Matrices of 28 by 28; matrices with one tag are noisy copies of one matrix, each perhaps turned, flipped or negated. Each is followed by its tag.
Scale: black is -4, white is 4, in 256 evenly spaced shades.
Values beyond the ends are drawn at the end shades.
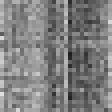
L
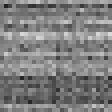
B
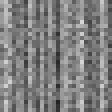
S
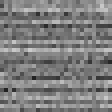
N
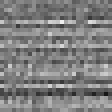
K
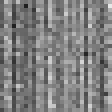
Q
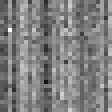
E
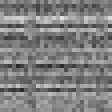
K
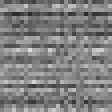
Q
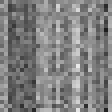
B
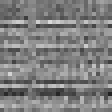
K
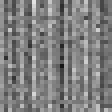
N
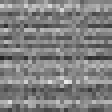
S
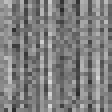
N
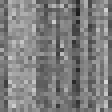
B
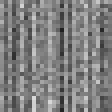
N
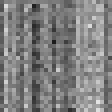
B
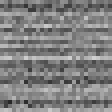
S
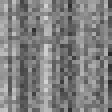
E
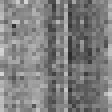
L
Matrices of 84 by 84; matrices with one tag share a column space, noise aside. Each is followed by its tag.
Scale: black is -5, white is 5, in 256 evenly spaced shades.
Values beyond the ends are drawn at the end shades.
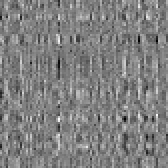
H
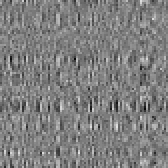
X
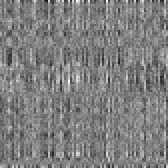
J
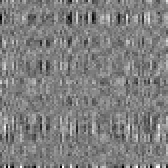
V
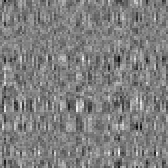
X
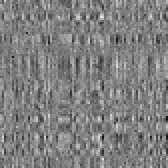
H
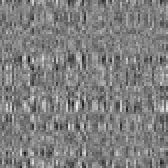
X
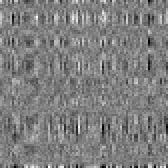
V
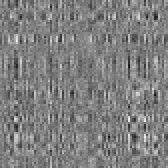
H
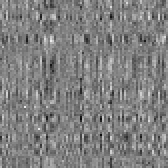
H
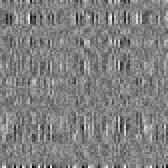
V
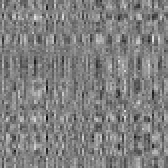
H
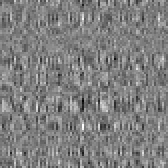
X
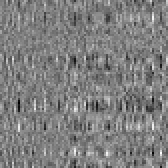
X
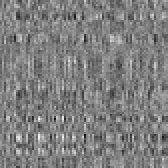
H
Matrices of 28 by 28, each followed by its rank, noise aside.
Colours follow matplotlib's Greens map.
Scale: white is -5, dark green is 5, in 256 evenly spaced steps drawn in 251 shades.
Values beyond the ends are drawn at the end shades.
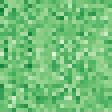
six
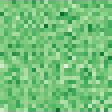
eight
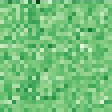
eight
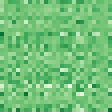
three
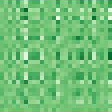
two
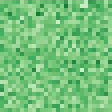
eight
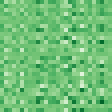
three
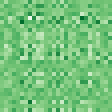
three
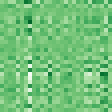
two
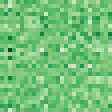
four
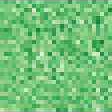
eight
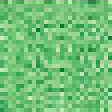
four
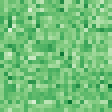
six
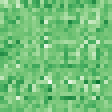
four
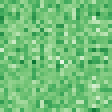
six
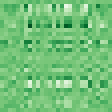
two
